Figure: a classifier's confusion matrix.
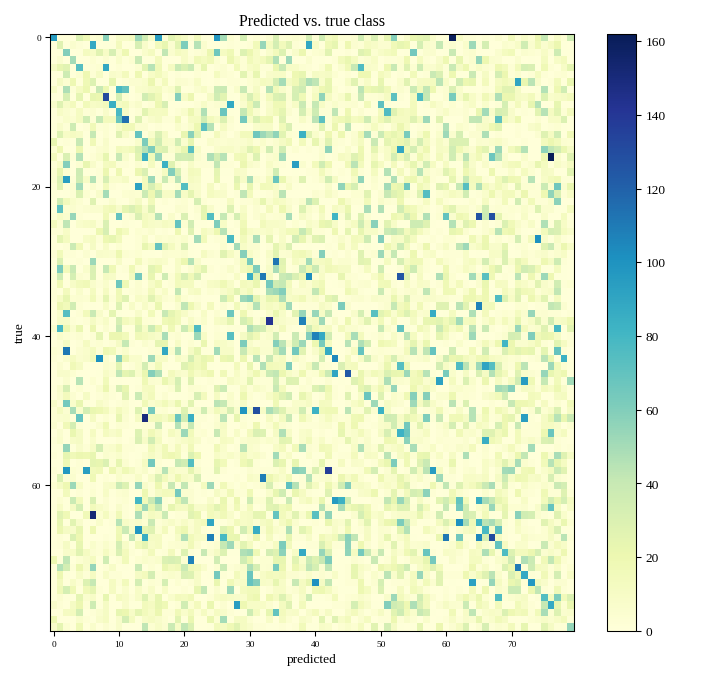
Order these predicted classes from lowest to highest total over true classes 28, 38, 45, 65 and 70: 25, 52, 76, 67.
25, 52, 67, 76
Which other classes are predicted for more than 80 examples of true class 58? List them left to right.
2, 5, 42
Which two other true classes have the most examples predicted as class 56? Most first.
8, 72
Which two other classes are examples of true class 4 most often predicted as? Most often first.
8, 47
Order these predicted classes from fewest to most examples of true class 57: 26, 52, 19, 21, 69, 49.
49, 26, 69, 19, 52, 21
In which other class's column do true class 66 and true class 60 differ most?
31
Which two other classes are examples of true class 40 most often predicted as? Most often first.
41, 27
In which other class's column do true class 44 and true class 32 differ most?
39
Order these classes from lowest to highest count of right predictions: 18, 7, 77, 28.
77, 7, 28, 18
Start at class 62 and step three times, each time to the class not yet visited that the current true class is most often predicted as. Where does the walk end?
10
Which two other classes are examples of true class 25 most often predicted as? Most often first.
19, 49
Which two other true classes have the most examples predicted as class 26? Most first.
67, 10
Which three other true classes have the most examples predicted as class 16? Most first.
0, 28, 62
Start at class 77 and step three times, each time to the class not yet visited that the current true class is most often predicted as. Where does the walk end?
68
